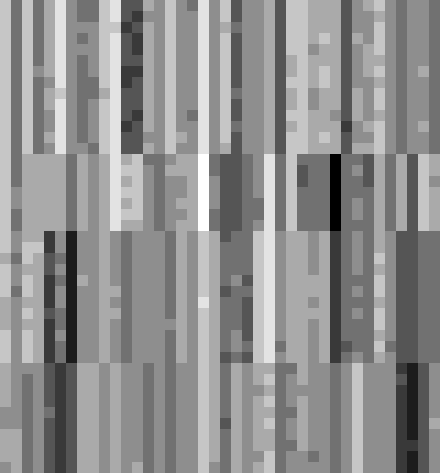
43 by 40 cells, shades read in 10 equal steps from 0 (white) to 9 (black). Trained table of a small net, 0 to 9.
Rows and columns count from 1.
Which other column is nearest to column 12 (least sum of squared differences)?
13
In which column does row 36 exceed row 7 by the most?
6
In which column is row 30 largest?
7
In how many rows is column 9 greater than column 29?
15
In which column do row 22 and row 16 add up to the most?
31
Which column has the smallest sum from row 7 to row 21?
19
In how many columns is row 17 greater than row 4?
18
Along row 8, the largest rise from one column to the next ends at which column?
12
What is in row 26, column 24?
2
